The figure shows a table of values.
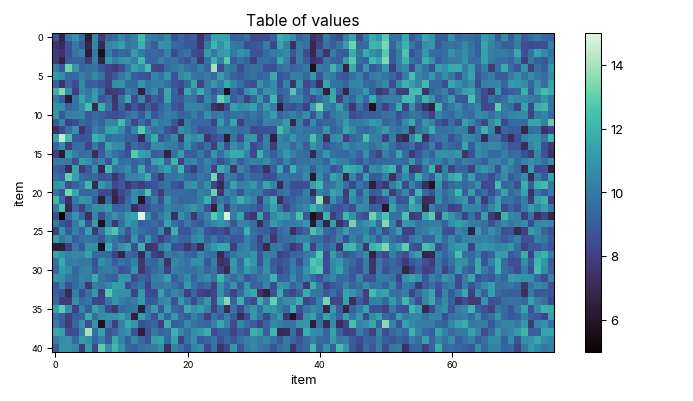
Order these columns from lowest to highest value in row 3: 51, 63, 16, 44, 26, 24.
51, 63, 16, 44, 24, 26
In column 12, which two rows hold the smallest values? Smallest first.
36, 22
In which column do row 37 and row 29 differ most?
39
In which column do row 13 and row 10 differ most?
1
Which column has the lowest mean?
7
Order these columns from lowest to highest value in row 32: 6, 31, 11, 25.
11, 31, 6, 25
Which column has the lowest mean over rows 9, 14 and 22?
24
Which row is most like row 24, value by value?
37
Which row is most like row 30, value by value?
29
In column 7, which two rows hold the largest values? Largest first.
40, 9
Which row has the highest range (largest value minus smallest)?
23
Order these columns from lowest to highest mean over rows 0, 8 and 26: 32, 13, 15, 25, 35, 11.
32, 15, 11, 35, 13, 25
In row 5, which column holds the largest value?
54
